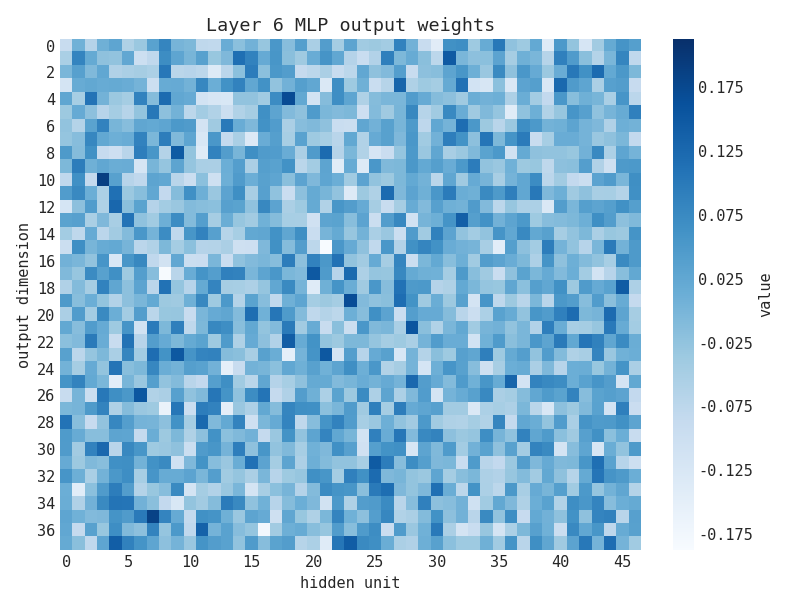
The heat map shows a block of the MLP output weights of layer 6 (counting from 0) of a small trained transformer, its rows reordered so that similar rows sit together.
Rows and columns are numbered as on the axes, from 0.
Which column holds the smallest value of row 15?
21
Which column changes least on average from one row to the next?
29
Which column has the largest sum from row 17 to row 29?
12
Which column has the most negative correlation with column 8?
20
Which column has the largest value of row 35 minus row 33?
7
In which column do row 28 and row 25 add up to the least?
15
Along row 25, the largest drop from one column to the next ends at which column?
37
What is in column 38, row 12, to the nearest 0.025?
-0.05
